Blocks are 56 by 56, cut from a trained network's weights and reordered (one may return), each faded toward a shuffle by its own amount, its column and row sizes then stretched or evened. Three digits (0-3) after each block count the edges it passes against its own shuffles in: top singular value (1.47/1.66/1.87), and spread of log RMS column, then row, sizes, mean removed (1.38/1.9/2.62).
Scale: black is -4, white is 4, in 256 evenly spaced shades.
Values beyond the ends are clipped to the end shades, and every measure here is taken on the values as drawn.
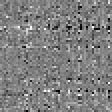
2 3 2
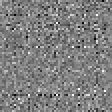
2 2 2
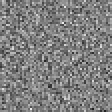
2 0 0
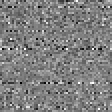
0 0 3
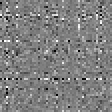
3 3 2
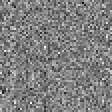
2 1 0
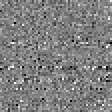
0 0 2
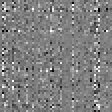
0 3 2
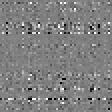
3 2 3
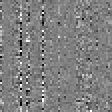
2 3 0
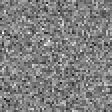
1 0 0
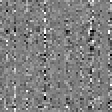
1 3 1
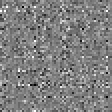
1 2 2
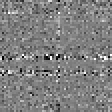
2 2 3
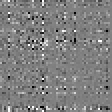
1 3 3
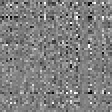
3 3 2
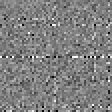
2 1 2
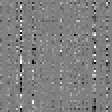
2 3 1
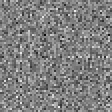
1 1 0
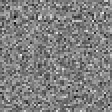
2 0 0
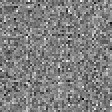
1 2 0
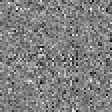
2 2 1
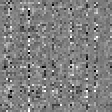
2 3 1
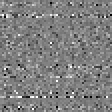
1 1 3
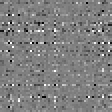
2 2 3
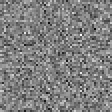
2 1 0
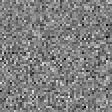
1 0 2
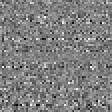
1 0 3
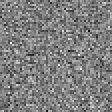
2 0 0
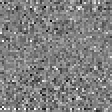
1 0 2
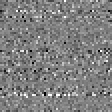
1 0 3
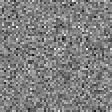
3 1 1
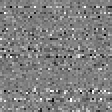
0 0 3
